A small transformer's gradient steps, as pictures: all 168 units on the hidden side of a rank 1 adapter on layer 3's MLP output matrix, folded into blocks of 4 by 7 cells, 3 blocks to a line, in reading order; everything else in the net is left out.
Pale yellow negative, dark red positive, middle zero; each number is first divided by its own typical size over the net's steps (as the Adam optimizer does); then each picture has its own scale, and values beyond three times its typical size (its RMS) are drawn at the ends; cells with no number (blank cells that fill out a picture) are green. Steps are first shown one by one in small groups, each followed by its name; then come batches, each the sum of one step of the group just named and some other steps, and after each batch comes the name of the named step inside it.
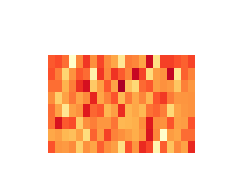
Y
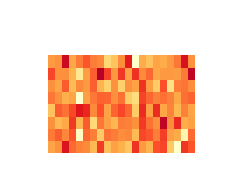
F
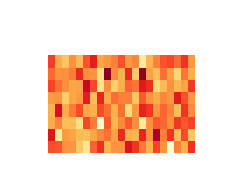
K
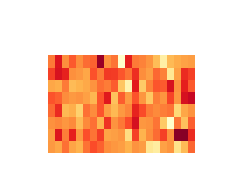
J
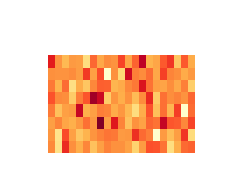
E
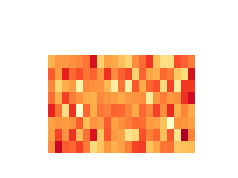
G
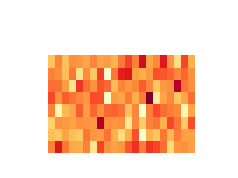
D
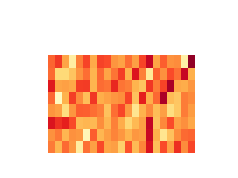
Y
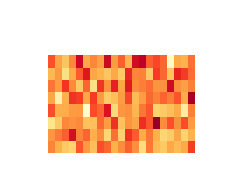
E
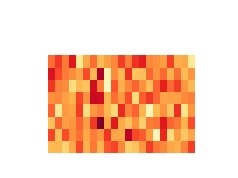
E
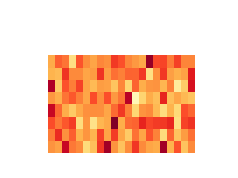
Y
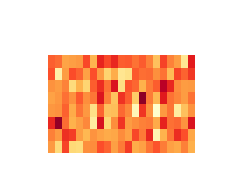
E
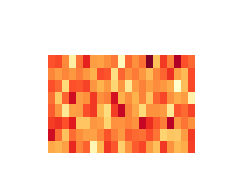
Y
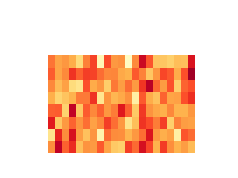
G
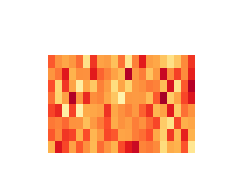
G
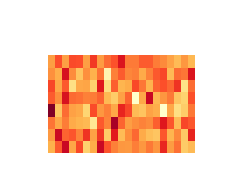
D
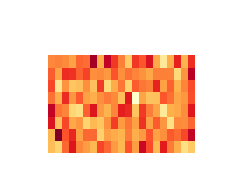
G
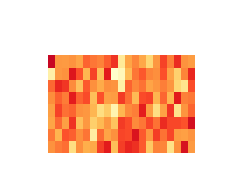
K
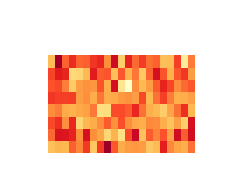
J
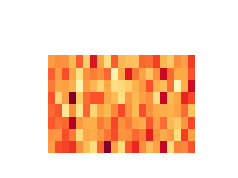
G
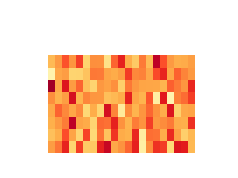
D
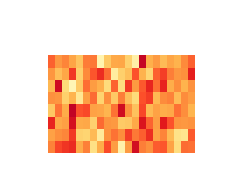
F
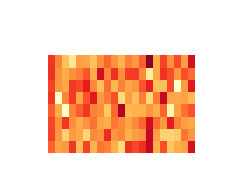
Y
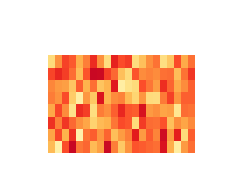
F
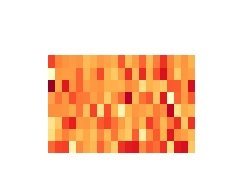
D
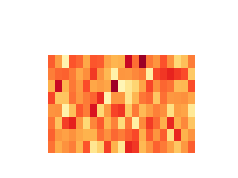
D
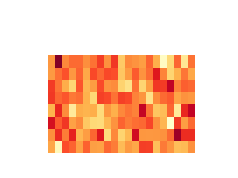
J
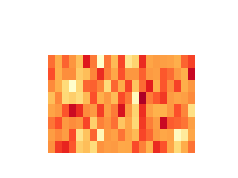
F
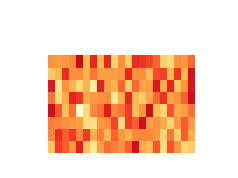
G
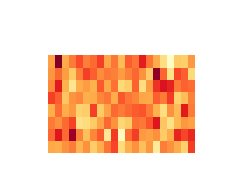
J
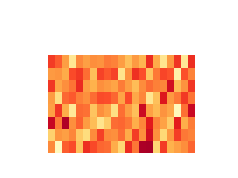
Y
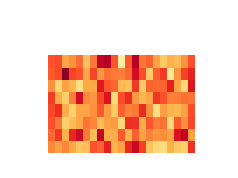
J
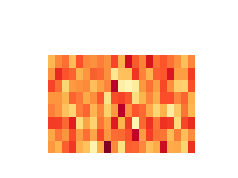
Y
